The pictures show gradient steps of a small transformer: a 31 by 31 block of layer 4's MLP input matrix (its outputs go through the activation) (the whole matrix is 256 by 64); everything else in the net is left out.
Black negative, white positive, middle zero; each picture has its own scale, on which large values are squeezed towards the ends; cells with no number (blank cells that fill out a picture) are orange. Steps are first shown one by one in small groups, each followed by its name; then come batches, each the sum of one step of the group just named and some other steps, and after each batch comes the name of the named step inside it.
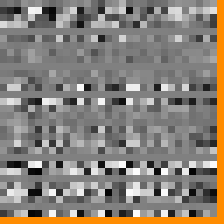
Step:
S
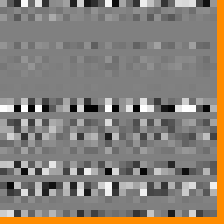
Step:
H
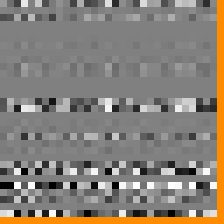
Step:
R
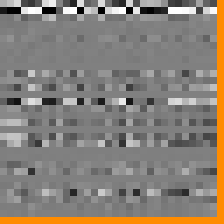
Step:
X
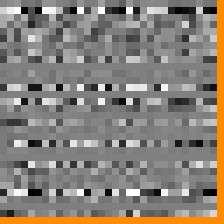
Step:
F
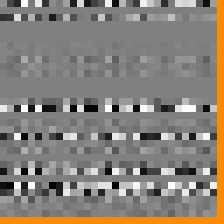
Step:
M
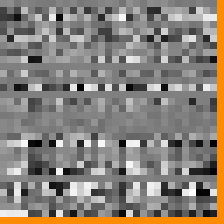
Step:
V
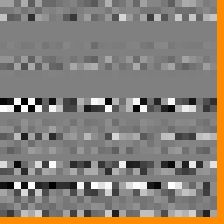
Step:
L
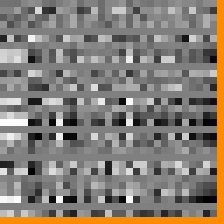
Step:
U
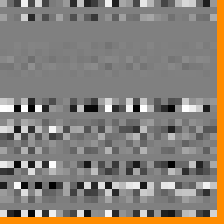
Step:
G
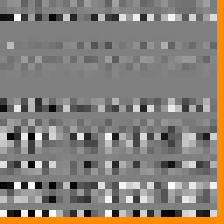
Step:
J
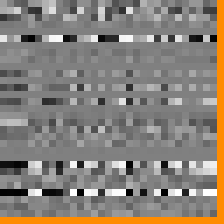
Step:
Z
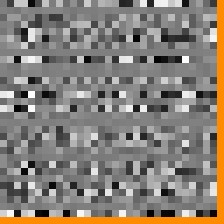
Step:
R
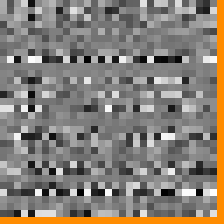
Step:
G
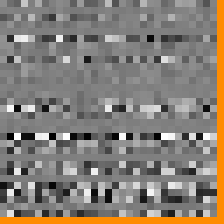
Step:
R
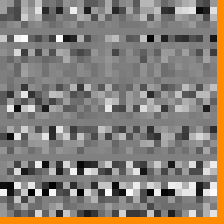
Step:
R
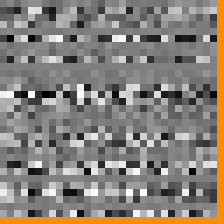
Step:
S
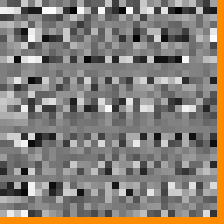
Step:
M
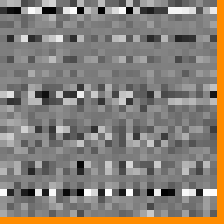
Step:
X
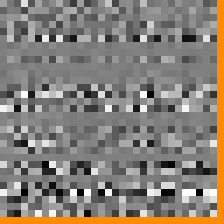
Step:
G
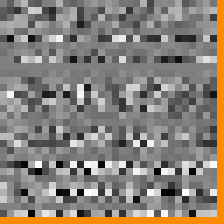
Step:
S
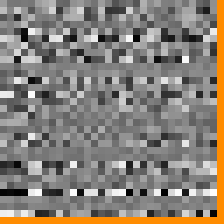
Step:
Z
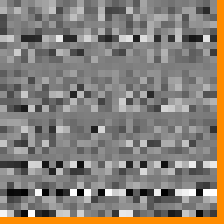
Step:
Z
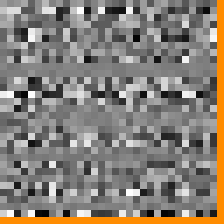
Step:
F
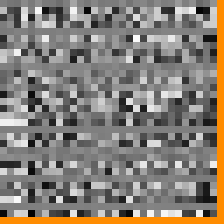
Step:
U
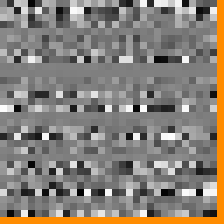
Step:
G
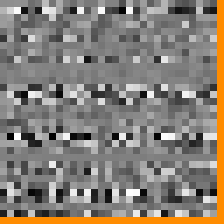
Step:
F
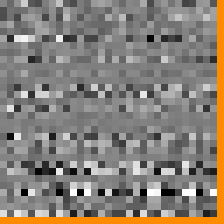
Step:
V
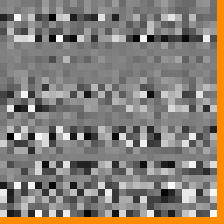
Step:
J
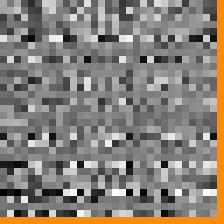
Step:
Z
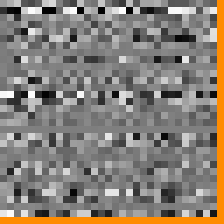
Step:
X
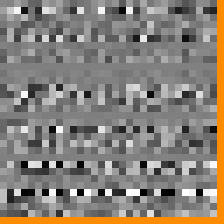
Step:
F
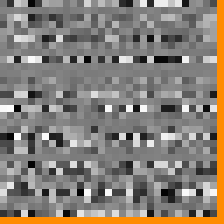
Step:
G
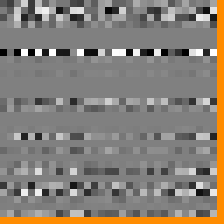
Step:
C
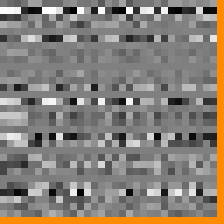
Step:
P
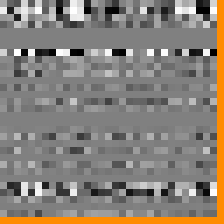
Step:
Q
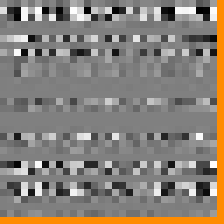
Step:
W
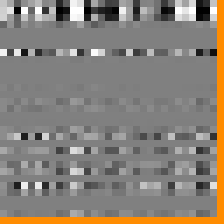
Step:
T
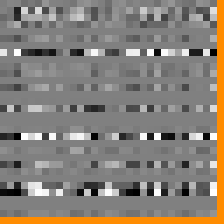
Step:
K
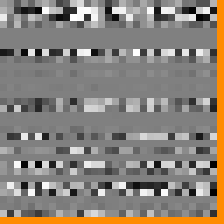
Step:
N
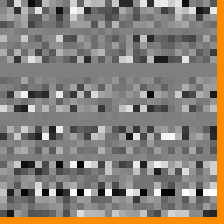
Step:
T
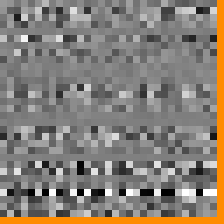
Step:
W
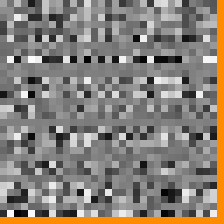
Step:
N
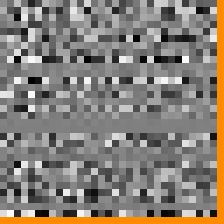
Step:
W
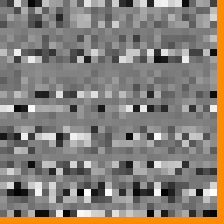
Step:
K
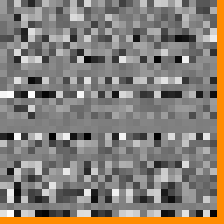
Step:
Q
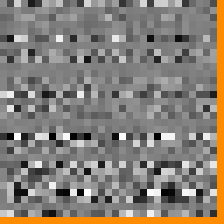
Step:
C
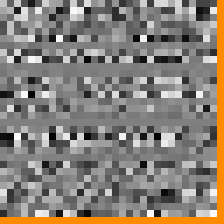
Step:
T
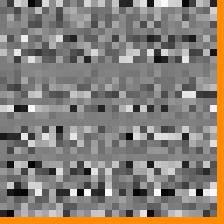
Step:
K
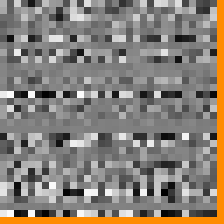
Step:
Q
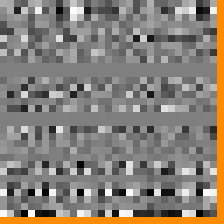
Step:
T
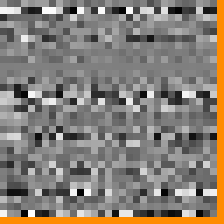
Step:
P
